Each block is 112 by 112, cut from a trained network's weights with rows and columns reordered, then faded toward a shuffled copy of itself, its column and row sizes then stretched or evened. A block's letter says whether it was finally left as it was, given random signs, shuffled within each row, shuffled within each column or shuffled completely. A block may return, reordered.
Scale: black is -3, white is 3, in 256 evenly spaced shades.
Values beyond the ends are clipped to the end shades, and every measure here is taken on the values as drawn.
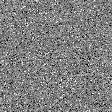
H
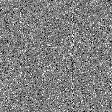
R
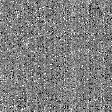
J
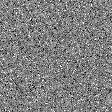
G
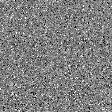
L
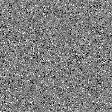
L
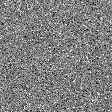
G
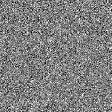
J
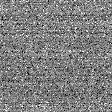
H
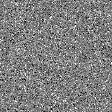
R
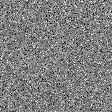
G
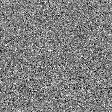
H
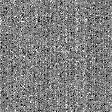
J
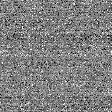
J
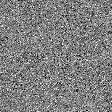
H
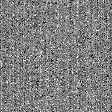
J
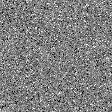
R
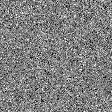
H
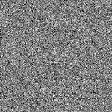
J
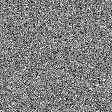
H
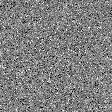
G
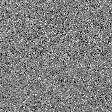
H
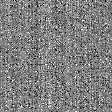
J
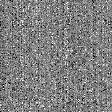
J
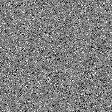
H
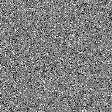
R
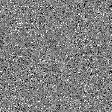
L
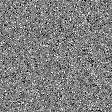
G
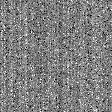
R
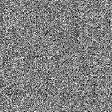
J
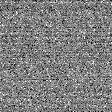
H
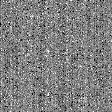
J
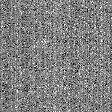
J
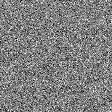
H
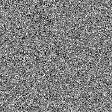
L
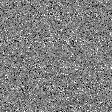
H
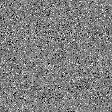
L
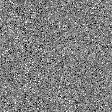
R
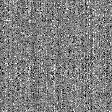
J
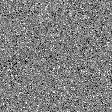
G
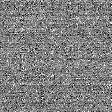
J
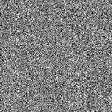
J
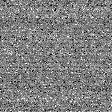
H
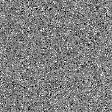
L
